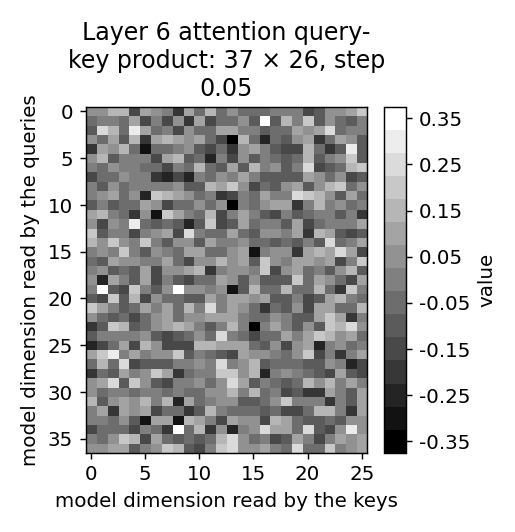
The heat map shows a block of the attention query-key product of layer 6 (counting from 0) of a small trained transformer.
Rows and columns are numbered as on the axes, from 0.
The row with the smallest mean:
7
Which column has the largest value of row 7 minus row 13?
20
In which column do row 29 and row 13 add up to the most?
13
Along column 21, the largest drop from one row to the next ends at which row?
25
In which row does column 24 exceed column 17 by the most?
4
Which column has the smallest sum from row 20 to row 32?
16
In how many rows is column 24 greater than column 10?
17
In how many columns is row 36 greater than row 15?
13
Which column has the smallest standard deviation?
14
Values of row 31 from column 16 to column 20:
-0.05 0.05 0.2 0 0
